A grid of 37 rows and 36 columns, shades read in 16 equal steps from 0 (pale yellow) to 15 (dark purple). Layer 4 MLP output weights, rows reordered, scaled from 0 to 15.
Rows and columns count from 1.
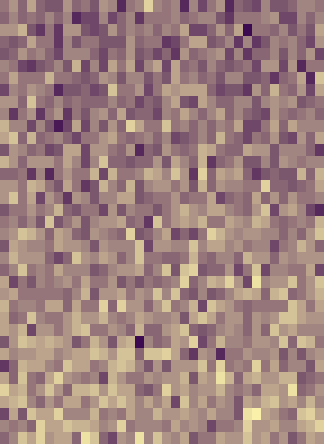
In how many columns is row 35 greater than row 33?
16
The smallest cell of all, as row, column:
35, 29
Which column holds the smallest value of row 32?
25
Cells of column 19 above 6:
22
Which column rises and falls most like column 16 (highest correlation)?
10
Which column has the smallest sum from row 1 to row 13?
15
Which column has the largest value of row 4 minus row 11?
19
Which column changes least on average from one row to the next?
26
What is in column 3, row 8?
8
